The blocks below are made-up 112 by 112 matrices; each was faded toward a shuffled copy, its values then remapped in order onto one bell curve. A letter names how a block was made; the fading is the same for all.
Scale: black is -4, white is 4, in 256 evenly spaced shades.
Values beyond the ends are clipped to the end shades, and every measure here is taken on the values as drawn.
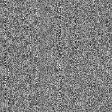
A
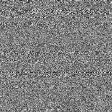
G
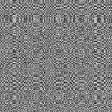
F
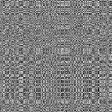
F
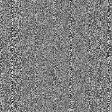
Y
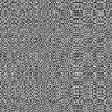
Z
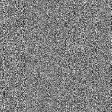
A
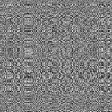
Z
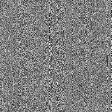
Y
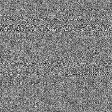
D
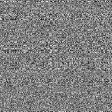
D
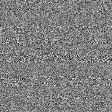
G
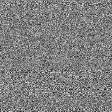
G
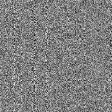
A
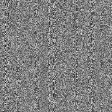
Y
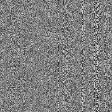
Y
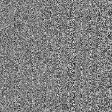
A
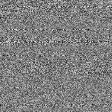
G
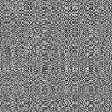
Z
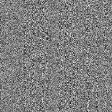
A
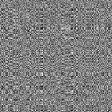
Z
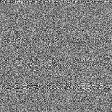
D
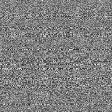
D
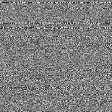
D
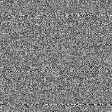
G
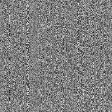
Y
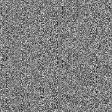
A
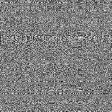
D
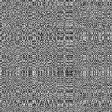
Z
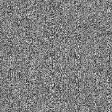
A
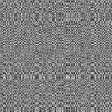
F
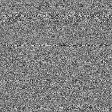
G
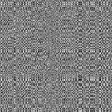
F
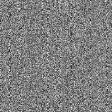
A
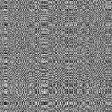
F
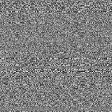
D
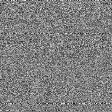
G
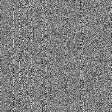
Y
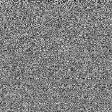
G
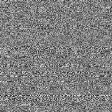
D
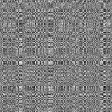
F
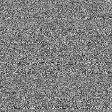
G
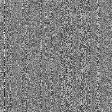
Y
